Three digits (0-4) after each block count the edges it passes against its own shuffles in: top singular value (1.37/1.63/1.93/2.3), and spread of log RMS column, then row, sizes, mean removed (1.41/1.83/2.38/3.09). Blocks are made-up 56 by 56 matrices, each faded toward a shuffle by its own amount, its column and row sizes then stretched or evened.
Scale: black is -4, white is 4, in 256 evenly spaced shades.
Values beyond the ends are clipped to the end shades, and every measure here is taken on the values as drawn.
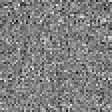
1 0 2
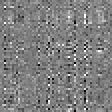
4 3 1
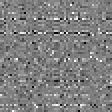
4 0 3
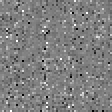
0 2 0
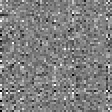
3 3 1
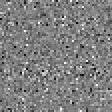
0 0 1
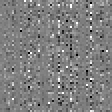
1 4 1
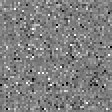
0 0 1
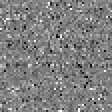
2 0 1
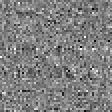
2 1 2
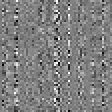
4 4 1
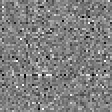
2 1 2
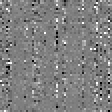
1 4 1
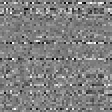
4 0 4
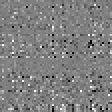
2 2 3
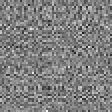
4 1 3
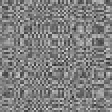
4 1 1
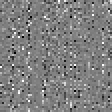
2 4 0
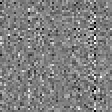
3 3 1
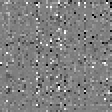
2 3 1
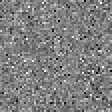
0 0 0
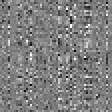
4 4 0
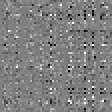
3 3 2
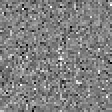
0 2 0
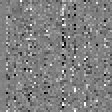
1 3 0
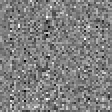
2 3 0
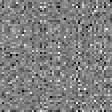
4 2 1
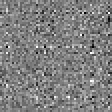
2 2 2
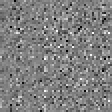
3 2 2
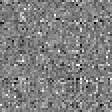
3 1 2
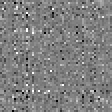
1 3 2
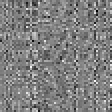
4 3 0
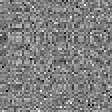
4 0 0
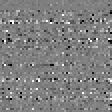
0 1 4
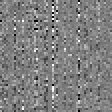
2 4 0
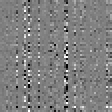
4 4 1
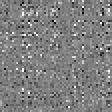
3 2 2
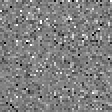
2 1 1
